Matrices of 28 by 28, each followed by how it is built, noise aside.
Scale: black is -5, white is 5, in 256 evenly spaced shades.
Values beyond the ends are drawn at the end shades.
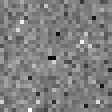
sparse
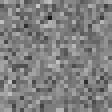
repeating columns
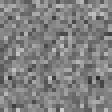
repeating columns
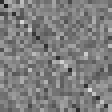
diagonal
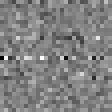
uneven rows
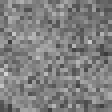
smooth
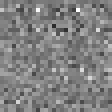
uneven rows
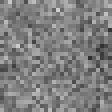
smooth
